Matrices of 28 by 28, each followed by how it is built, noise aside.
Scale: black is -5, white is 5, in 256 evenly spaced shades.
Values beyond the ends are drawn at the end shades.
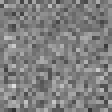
low rank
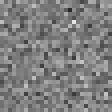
noise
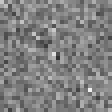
diagonal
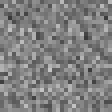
repeating columns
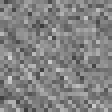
Toeplitz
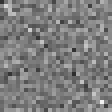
diagonal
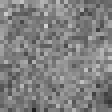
smooth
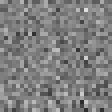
low rank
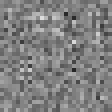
low rank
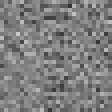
blocks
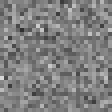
noise
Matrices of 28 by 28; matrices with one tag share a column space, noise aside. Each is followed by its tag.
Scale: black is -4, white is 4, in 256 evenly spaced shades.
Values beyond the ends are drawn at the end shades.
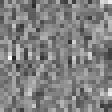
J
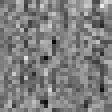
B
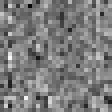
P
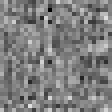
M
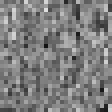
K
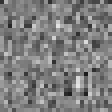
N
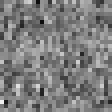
N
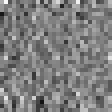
P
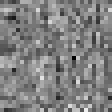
M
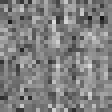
M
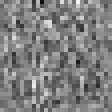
N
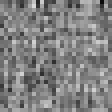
B
